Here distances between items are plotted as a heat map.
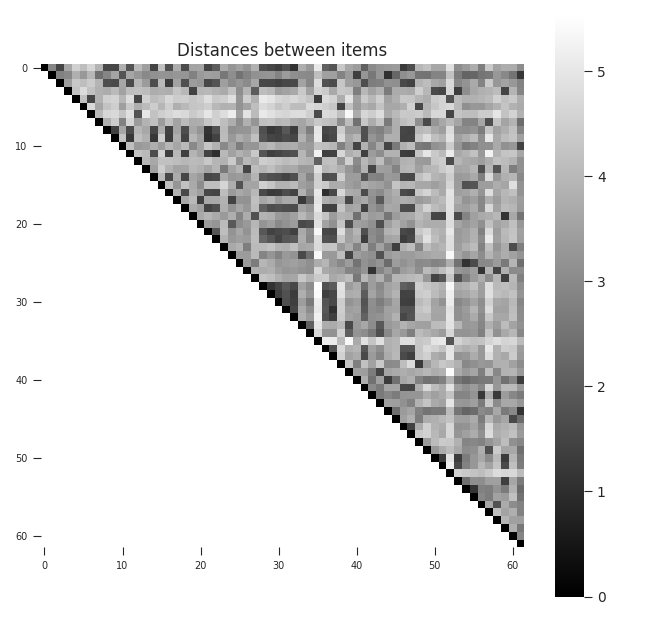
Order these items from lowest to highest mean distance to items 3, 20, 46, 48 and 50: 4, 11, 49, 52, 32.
32, 11, 49, 4, 52
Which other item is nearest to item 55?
54
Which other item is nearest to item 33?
17
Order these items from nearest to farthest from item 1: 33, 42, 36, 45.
45, 42, 33, 36
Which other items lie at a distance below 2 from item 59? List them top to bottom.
3, 19, 27, 50, 51, 53
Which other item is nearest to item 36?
16
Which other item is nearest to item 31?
37
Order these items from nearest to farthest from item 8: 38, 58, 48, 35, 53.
53, 58, 48, 38, 35
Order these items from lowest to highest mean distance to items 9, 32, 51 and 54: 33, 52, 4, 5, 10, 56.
56, 10, 33, 5, 4, 52
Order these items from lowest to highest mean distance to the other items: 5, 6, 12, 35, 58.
58, 12, 5, 6, 35
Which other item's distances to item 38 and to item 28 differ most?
29
